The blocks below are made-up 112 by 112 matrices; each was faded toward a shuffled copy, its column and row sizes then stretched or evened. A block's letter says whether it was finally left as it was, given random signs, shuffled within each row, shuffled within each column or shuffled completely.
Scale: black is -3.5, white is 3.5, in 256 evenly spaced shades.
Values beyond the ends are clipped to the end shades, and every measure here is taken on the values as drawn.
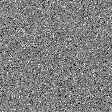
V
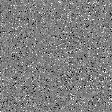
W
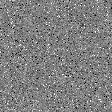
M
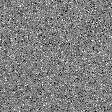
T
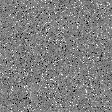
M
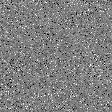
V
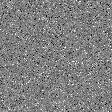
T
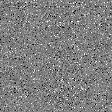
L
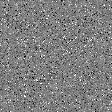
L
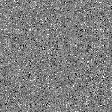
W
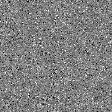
L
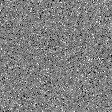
T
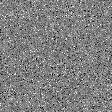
V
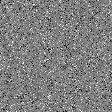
M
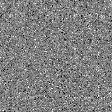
W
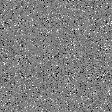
W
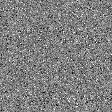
V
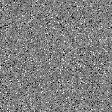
W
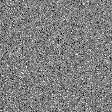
M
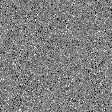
M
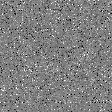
V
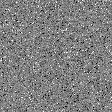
T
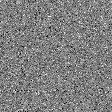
V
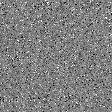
V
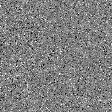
M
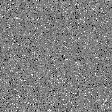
W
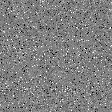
V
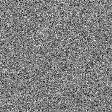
V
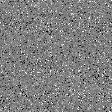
L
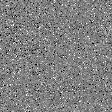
L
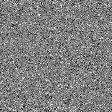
V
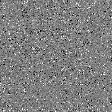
W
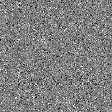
W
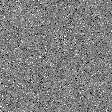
T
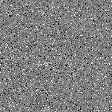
L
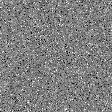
V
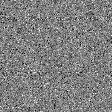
V
